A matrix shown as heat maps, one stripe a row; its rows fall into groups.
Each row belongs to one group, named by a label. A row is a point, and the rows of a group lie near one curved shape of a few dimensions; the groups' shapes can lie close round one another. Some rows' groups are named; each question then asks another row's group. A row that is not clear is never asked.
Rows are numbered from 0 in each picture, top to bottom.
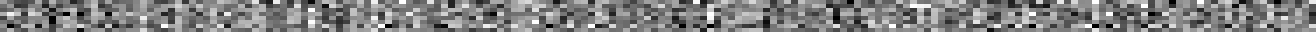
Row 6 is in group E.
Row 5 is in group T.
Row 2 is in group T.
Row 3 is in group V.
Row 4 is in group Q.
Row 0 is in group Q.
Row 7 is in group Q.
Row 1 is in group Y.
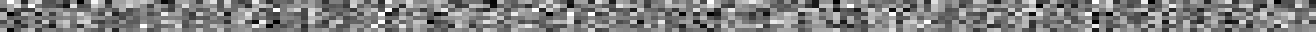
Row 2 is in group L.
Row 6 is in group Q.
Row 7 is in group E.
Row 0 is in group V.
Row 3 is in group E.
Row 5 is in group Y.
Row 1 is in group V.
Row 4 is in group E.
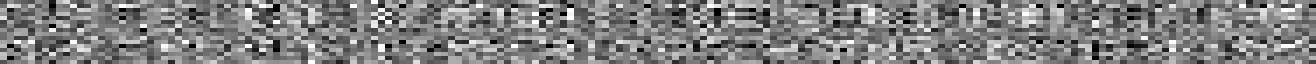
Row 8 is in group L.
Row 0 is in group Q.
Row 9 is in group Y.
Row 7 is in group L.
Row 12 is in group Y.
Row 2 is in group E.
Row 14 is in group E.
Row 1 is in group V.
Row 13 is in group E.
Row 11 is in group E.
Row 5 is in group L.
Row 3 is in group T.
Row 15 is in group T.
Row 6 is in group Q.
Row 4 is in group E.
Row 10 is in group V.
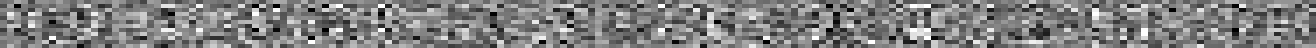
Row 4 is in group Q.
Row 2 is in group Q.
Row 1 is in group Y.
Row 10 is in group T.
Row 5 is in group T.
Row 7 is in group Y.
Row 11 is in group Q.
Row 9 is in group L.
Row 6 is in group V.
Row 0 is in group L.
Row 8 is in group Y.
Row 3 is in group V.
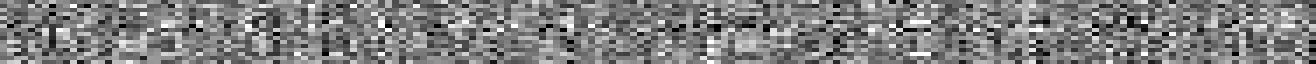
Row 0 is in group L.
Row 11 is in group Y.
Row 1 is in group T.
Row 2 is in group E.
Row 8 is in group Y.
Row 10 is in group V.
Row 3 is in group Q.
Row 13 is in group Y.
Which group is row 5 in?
Y
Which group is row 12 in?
V
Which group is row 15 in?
V
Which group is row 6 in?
E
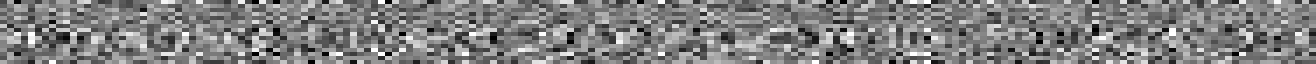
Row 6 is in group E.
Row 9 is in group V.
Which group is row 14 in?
Q
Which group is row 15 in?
L
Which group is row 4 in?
L
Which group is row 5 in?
Q
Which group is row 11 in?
Y
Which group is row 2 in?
L
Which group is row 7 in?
Y
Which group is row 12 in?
Q
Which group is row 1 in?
L
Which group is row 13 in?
Y
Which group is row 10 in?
V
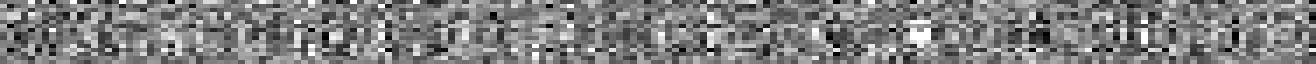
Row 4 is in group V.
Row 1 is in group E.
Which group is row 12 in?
E
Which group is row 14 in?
L
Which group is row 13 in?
T
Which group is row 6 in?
E
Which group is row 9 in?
Y
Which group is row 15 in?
L
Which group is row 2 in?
L
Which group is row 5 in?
Y
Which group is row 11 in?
T
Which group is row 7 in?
L
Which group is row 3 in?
V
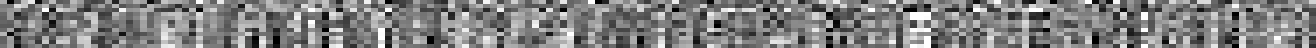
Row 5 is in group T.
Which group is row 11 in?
Y
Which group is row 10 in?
Y
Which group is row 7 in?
Y
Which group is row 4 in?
Y
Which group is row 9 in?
Y
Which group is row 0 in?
E
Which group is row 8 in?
E
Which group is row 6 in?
T
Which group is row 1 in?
L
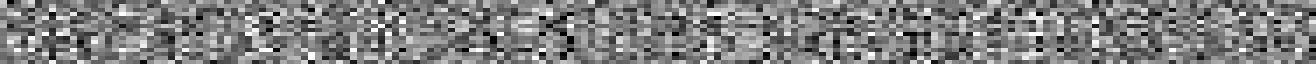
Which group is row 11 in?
Q
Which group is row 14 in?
T
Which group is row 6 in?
E
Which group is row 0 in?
E
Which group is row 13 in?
T
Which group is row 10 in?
V
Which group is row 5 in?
Q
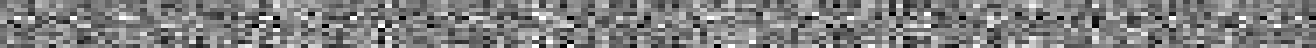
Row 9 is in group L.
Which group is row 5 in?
E
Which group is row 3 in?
L
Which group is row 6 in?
Y
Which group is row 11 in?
T
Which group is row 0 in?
L
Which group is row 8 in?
Y
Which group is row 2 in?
L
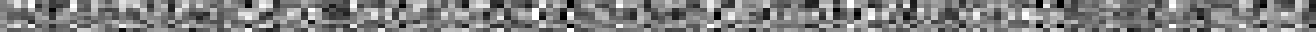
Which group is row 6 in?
V
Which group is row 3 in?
T
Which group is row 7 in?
E
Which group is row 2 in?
T
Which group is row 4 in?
T
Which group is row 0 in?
V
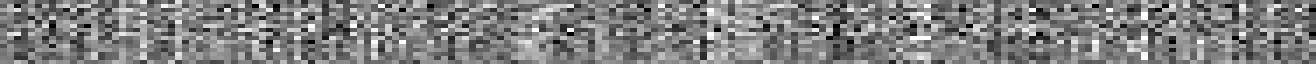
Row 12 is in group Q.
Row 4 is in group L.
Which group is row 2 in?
V
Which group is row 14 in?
Y
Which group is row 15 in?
L
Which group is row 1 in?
Y
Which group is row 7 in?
T
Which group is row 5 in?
Y
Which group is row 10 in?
Q
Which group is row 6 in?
T
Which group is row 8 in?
V
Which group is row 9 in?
Y
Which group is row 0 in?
Y
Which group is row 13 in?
Y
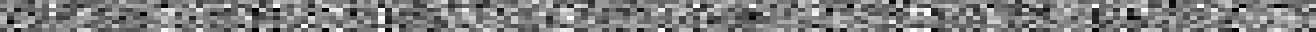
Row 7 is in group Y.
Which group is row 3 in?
L
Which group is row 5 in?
E
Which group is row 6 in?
L
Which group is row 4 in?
E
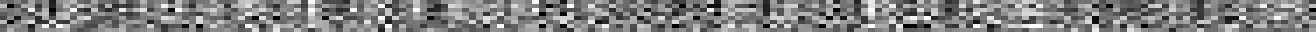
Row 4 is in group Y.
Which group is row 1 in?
E
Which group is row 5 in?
E
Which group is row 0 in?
T
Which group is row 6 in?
T
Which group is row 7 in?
Q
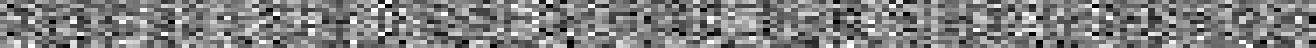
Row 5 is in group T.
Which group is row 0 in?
L
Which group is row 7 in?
T
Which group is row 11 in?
V
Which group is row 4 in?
V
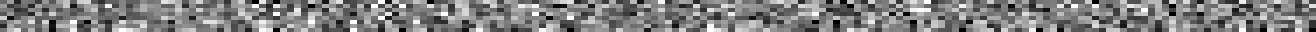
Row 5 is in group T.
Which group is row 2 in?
Y
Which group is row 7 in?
V
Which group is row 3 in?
L
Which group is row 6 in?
Q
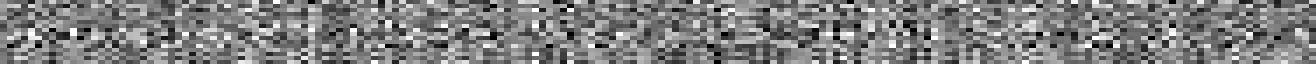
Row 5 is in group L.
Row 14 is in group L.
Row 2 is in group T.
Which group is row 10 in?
Y
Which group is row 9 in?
V
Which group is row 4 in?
E
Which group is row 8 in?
V
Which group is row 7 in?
T
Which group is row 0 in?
Q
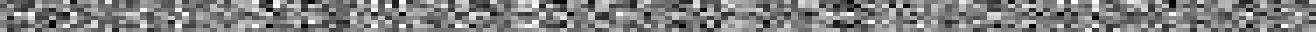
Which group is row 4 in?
E
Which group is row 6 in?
Q
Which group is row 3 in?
V
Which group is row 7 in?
E
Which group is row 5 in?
T
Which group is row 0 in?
Q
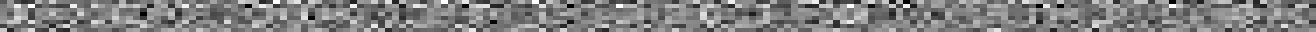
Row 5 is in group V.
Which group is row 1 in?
V
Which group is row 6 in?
Q
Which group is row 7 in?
E
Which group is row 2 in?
L
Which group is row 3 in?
L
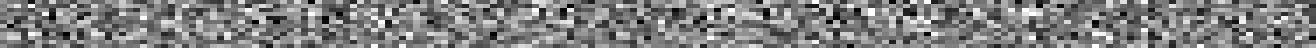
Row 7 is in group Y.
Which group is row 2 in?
T
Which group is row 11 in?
Q
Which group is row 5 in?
Y
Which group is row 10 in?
L
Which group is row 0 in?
L
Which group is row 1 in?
V
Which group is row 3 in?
T
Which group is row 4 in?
Q
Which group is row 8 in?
V
